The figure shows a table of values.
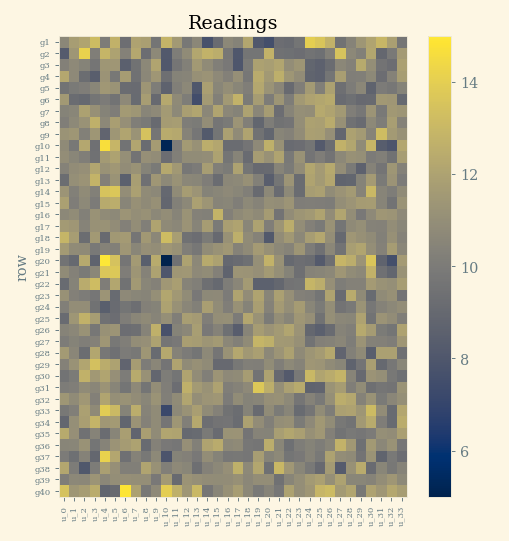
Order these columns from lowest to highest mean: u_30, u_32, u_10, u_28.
u_10, u_32, u_28, u_30
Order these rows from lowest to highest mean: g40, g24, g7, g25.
g24, g25, g7, g40
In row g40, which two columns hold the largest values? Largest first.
u_6, u_10
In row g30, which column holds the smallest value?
u_22
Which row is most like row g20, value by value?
g10
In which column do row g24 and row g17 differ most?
u_4
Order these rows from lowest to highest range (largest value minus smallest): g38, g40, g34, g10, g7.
g7, g34, g38, g40, g10
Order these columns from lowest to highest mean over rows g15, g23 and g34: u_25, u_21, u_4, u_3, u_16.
u_16, u_25, u_3, u_21, u_4
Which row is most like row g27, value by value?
g31
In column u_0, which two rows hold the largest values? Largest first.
g40, g18
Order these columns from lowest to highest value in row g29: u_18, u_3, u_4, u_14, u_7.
u_18, u_14, u_7, u_4, u_3
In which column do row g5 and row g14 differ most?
u_30
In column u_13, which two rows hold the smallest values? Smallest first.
g6, g5
